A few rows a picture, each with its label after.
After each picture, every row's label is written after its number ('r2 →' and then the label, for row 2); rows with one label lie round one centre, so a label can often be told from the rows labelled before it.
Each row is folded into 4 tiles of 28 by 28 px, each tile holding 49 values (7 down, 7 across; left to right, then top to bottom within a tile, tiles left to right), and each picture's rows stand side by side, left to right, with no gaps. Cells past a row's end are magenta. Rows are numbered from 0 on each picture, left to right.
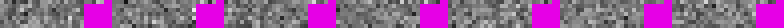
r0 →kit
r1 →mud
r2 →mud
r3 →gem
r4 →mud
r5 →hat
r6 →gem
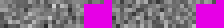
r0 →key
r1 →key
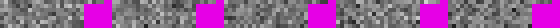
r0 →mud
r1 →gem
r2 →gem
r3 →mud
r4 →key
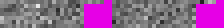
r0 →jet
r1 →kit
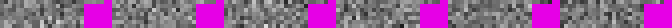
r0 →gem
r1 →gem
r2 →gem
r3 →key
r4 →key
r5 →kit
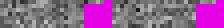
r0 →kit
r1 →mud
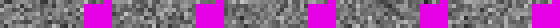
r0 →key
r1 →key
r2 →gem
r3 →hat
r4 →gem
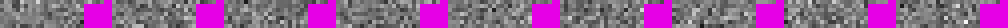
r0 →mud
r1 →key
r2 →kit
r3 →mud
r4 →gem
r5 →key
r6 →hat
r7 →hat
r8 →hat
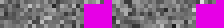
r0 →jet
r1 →mud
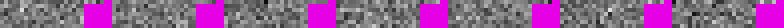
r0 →jet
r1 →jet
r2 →key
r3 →kit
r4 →key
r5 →mud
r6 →mud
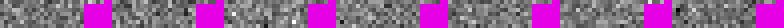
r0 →mud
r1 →jet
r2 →hat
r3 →hat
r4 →jet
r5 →mud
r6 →jet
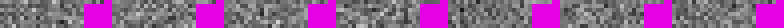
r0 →key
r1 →jet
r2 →mud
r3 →key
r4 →key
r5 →jet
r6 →gem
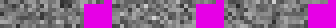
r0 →gem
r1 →jet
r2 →hat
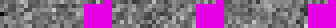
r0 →key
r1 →kit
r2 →kit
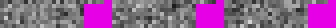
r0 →kit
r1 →gem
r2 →jet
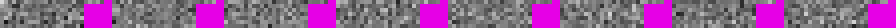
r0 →hat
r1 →kit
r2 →gem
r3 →gem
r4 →hat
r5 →gem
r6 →kit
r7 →hat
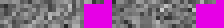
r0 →key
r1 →mud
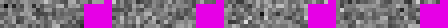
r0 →hat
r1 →jet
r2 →mud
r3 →kit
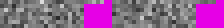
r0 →kit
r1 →key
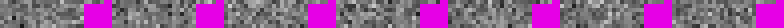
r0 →mud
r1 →jet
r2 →gem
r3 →jet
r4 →kit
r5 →gem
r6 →jet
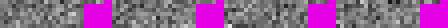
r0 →hat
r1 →key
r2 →gem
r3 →gem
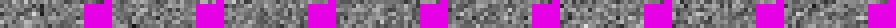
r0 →key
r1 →mud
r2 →kit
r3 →kit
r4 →gem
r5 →kit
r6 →jet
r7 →key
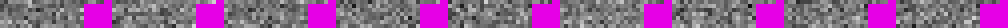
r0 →gem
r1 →kit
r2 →key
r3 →kit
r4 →hat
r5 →key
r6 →jet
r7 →kit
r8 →gem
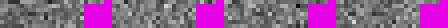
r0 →mud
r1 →mud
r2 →hat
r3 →hat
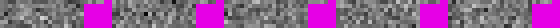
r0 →jet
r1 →gem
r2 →gem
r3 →mud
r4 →kit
